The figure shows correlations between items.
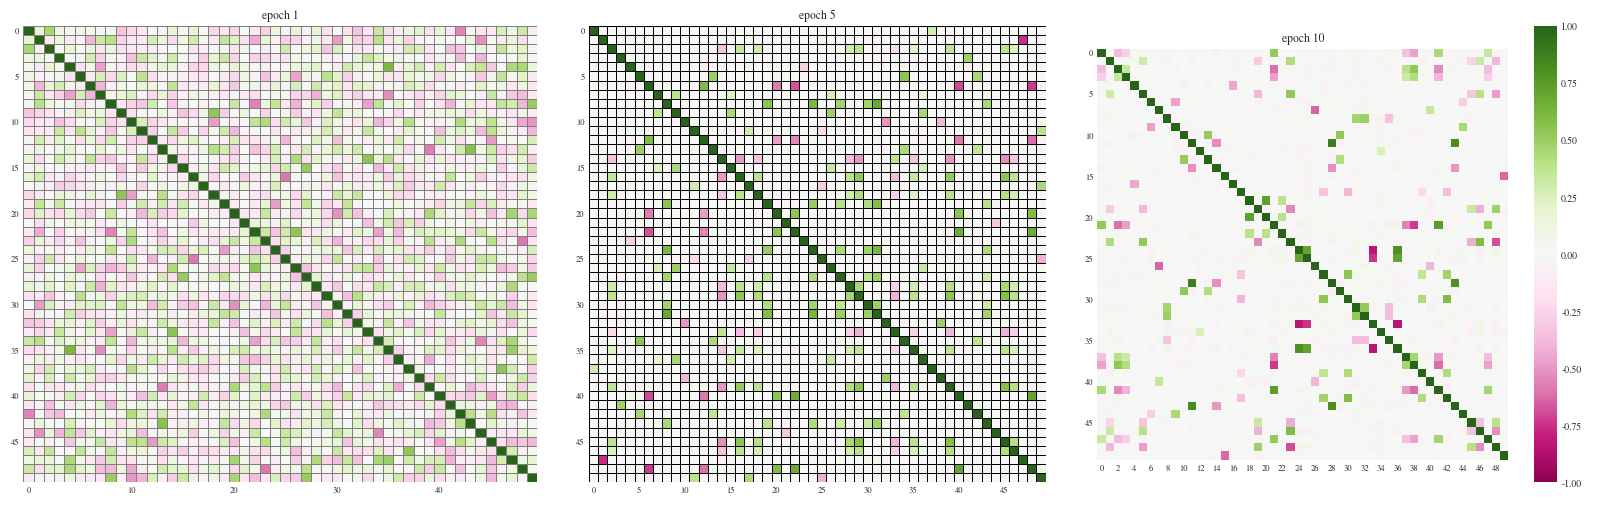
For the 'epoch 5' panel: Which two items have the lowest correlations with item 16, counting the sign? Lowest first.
14, 33
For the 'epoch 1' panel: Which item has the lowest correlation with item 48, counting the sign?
23
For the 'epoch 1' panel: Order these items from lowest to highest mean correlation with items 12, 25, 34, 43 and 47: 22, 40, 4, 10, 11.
22, 10, 11, 40, 4
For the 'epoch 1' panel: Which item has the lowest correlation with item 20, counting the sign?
30
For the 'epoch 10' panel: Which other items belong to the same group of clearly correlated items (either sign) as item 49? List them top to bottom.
15
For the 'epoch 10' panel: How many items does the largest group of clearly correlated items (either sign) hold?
8
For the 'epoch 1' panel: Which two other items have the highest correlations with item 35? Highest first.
4, 47
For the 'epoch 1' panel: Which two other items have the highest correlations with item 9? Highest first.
18, 30
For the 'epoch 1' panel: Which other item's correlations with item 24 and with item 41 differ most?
8
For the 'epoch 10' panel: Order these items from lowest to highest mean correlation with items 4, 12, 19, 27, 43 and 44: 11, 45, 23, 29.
23, 29, 45, 11
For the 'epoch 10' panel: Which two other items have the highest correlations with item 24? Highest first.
36, 25
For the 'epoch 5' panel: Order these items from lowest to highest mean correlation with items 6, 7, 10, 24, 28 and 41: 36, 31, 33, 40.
40, 33, 36, 31
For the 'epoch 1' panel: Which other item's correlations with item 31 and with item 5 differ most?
29
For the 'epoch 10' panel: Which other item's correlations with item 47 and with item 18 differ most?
20
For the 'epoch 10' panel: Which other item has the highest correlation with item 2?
38
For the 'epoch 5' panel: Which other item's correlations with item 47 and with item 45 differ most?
1
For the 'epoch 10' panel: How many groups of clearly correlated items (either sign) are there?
13
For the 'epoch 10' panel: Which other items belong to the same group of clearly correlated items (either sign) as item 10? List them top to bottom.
13, 29
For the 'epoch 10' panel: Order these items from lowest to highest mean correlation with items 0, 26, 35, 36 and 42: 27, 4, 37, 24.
37, 4, 27, 24
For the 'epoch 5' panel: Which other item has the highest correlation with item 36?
9
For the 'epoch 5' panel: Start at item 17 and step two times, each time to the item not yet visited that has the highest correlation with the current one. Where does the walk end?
11
